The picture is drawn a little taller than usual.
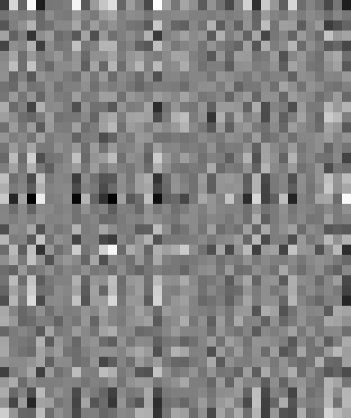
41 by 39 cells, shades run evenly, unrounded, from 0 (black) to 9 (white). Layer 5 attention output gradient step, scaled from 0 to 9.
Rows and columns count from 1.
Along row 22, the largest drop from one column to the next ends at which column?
30
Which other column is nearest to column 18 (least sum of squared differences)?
4
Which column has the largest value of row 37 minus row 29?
12
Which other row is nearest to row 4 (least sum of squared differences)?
11
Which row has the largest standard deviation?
20
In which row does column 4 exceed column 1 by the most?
1
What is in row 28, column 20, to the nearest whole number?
5
